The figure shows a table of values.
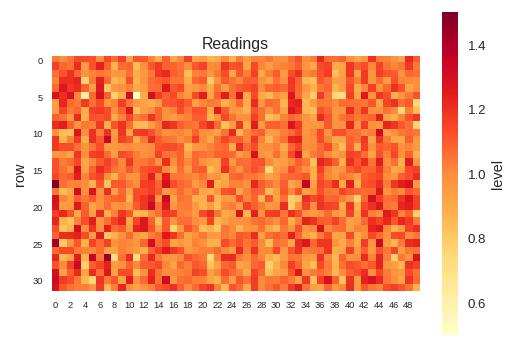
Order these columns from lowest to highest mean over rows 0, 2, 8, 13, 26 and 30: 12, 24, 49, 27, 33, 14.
24, 12, 49, 14, 33, 27
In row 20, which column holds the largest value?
13
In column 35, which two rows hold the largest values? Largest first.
22, 19
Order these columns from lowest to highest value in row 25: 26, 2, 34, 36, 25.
2, 26, 25, 36, 34
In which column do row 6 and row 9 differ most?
0
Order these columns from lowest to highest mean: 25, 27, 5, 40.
25, 5, 40, 27
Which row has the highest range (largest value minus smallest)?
5
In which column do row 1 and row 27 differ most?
7
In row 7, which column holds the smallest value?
47
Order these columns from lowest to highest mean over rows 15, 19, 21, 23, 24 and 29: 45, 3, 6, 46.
46, 45, 6, 3
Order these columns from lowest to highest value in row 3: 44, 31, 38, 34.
34, 38, 31, 44
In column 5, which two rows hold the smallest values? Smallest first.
30, 17
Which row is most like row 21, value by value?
9
